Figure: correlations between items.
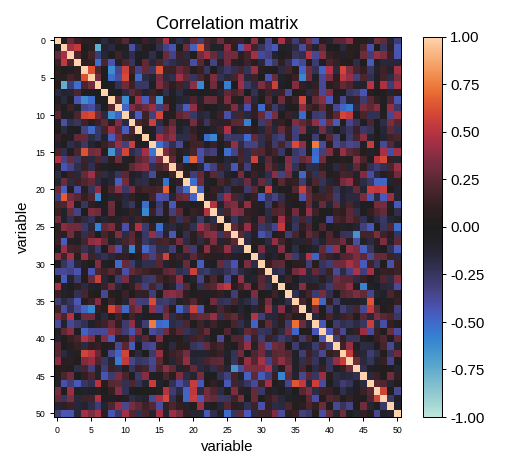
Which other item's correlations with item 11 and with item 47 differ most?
48
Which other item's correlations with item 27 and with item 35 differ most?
38
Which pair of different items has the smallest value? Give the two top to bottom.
1, 6
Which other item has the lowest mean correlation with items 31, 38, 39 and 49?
10
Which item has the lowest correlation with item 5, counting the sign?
36
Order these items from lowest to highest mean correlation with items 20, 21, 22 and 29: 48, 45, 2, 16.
45, 48, 16, 2
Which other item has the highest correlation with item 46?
35
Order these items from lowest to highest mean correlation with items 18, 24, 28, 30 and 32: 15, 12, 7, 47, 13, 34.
13, 47, 7, 12, 15, 34
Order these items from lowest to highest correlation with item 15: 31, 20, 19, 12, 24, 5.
12, 19, 24, 31, 20, 5
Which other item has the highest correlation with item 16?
20
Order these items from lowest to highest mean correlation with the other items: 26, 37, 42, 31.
31, 26, 42, 37
